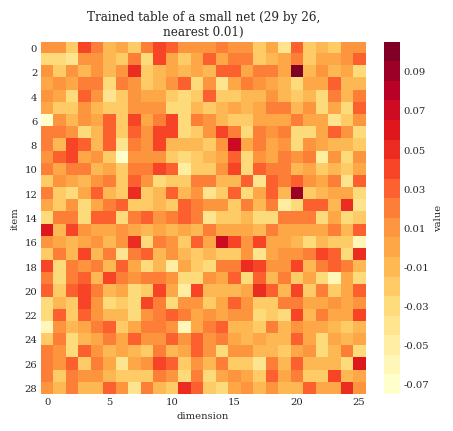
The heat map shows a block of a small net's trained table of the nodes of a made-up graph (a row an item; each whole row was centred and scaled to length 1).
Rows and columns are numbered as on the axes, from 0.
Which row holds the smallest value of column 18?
14
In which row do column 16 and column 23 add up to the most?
18
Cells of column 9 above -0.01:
21
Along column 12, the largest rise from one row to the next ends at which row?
20
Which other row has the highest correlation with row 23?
6
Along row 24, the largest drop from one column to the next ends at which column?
2
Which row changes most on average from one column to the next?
12
